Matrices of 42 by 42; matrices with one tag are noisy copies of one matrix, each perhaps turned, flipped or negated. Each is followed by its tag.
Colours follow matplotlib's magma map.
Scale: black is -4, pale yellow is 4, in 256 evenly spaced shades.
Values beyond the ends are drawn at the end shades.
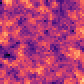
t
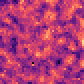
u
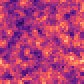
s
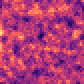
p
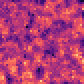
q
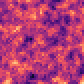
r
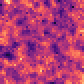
t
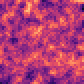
t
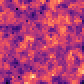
r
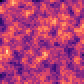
r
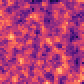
p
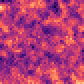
t
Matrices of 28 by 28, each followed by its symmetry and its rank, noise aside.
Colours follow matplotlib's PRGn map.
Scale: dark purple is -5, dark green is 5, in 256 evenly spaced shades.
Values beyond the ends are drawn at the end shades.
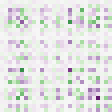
symmetric, rank two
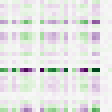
no symmetry, rank one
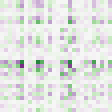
no symmetry, rank two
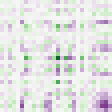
symmetric, rank two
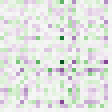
no symmetry, rank three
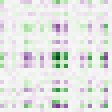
symmetric, rank one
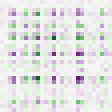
symmetric, rank one
